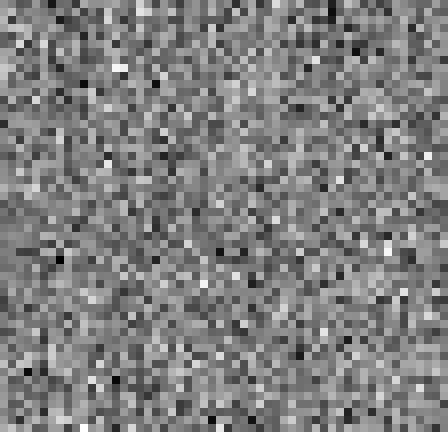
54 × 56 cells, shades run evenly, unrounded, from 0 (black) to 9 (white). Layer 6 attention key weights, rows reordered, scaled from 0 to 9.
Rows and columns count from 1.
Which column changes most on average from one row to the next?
44
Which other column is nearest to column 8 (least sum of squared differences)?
37
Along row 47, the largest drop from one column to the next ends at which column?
4
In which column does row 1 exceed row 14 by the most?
38
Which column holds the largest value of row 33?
26
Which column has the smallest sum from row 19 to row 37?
22
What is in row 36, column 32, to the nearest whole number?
1
